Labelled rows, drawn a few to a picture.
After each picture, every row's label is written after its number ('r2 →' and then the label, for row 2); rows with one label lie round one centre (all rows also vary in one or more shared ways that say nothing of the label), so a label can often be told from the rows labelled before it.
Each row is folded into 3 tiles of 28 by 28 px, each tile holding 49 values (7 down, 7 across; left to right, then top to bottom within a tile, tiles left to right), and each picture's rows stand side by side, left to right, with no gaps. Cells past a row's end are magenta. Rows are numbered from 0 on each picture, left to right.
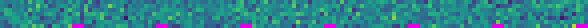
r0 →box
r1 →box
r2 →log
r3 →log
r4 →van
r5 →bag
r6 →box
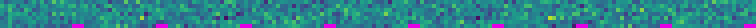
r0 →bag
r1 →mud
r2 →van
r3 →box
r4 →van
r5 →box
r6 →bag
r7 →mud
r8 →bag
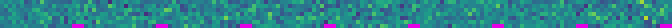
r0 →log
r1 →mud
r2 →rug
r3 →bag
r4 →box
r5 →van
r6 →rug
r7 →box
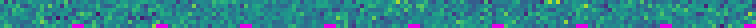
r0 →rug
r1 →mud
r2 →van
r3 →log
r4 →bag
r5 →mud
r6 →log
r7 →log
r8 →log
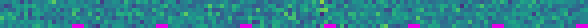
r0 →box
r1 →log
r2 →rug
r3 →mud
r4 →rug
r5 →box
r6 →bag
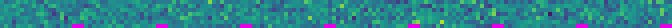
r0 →rug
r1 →box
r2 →log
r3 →rug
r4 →log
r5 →box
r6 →mud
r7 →log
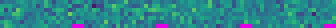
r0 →bag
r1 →mud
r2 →log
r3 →mud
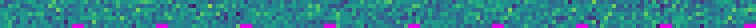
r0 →rug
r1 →bag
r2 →rug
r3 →rug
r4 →box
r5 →van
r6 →log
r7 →van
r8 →van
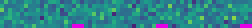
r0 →box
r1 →bag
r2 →mud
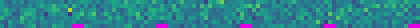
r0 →mud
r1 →van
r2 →log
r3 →log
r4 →rug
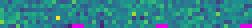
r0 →rug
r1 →van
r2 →rug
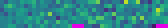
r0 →bag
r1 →log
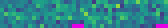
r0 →rug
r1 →bag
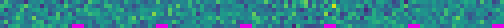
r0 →mud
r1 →log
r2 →bag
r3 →log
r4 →bag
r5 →mud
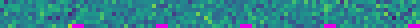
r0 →mud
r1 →bag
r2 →mud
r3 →log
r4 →rug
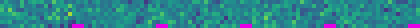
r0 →bag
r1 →log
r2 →box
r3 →box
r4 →rug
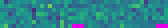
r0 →rug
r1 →rug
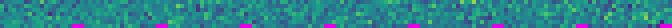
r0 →mud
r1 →mud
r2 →bag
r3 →log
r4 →van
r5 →bag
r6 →log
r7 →van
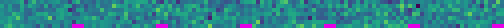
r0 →bag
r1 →mud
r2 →box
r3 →box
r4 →mud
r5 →van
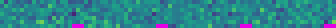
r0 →mud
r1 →mud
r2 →mud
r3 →van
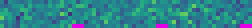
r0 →box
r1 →van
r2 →box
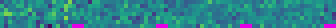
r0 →bag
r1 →log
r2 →mud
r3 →bag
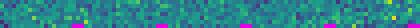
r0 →mud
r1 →box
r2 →log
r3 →mud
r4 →log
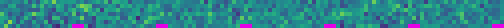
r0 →rug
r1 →log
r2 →log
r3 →rug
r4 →box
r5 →rug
